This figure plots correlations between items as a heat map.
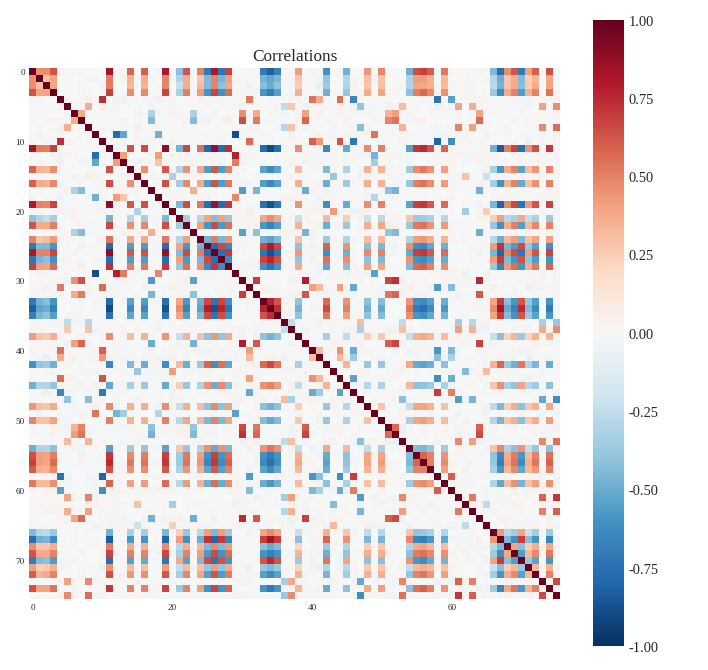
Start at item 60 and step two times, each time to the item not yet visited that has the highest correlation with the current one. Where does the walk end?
46
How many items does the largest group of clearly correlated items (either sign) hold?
36
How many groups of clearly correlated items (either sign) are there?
6
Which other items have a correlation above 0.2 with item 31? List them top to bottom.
4, 10, 40, 41, 44
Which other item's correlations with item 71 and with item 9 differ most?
29
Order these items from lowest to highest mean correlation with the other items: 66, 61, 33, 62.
33, 66, 62, 61
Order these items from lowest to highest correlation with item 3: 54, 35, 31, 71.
35, 54, 31, 71
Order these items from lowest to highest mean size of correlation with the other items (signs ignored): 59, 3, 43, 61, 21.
43, 61, 21, 59, 3
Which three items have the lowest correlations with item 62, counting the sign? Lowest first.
43, 20, 65
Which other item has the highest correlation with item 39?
30
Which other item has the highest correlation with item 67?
34
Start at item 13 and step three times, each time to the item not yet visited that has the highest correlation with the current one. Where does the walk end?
18
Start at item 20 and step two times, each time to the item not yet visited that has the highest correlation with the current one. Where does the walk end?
65
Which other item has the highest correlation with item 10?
4
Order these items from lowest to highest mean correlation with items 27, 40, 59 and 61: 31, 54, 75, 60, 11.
60, 11, 54, 31, 75
